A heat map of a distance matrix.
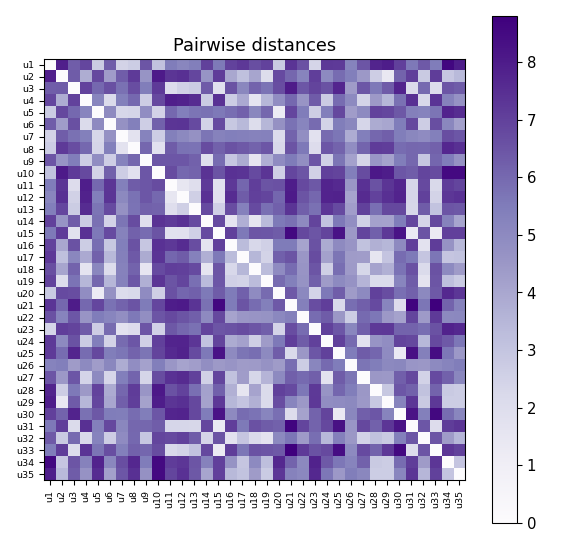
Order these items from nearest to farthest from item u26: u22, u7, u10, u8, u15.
u22, u7, u15, u8, u10
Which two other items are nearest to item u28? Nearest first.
u17, u19
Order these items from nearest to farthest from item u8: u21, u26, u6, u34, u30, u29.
u26, u6, u30, u21, u29, u34
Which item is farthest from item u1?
u34
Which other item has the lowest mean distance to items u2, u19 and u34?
u29
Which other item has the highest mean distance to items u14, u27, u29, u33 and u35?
u10
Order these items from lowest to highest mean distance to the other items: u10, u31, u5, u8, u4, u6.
u6, u4, u5, u8, u31, u10
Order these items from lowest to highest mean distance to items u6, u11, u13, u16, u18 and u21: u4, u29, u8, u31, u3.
u4, u29, u3, u31, u8
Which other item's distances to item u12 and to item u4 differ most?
u11
